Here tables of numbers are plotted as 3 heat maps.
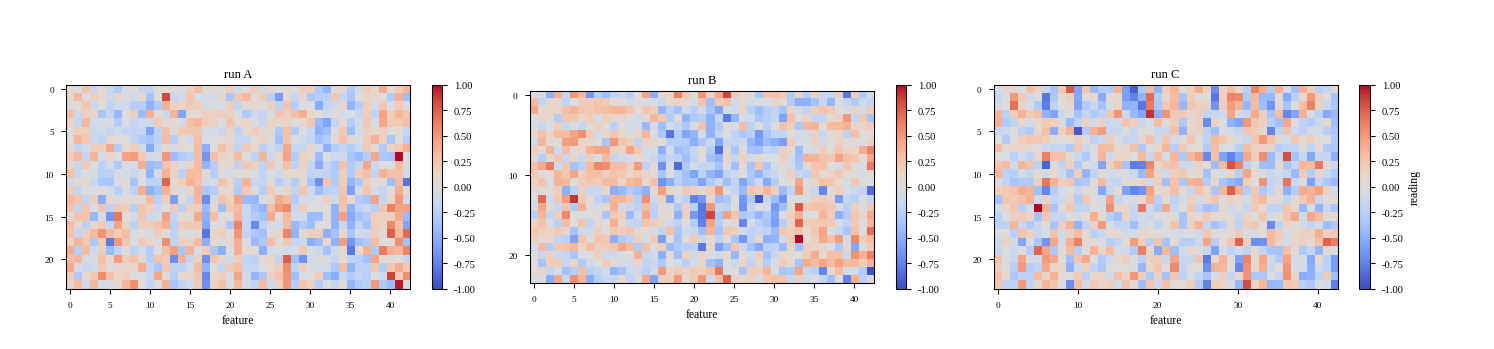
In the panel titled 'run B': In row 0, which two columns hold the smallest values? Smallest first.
39, 7
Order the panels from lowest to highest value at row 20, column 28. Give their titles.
run A, run B, run C
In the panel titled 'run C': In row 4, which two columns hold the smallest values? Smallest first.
26, 30
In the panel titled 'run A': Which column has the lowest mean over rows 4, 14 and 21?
35
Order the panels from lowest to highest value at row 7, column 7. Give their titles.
run C, run A, run B
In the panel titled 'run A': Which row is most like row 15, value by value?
18
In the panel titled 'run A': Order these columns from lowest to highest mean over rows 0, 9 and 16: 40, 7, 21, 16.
7, 21, 40, 16
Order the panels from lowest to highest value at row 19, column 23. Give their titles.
run B, run C, run A
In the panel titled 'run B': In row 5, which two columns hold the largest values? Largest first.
6, 5
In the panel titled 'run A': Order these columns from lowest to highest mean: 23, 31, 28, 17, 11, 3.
17, 31, 28, 23, 11, 3
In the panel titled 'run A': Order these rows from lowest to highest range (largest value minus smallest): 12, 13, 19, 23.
12, 13, 19, 23
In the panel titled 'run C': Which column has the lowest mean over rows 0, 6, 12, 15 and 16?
17
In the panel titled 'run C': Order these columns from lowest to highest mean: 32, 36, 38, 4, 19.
4, 38, 36, 32, 19
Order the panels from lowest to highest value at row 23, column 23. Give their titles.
run A, run C, run B
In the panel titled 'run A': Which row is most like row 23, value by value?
8
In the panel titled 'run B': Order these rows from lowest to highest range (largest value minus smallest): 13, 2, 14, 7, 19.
2, 19, 7, 14, 13
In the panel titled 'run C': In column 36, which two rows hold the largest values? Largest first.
8, 11
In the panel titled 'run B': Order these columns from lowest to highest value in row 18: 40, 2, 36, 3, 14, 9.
3, 14, 2, 9, 36, 40
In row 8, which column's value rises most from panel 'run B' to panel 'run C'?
33
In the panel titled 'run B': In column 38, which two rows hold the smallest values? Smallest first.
13, 15
